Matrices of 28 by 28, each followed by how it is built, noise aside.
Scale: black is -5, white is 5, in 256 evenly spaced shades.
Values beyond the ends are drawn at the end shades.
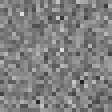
noise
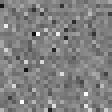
sparse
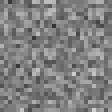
blocks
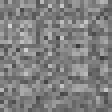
blocks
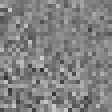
lower triangular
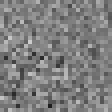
lower triangular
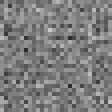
low rank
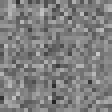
blocks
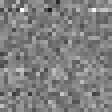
uneven rows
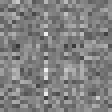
low rank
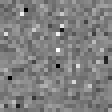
sparse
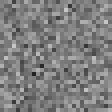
noise
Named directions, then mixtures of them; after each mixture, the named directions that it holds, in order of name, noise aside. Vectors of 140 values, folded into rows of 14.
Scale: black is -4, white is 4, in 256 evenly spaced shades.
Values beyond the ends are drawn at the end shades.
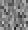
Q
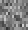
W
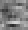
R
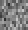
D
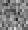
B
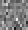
B, Q, W.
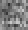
D, Q, R.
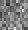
B, D.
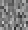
Q.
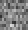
D, R.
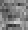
R.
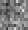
B, D, R.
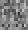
B, Q.
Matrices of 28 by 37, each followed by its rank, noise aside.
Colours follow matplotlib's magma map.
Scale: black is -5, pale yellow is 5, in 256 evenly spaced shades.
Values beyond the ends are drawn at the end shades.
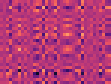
two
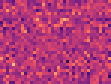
eight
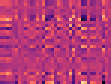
two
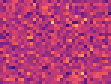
eight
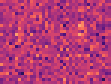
six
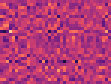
four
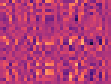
three
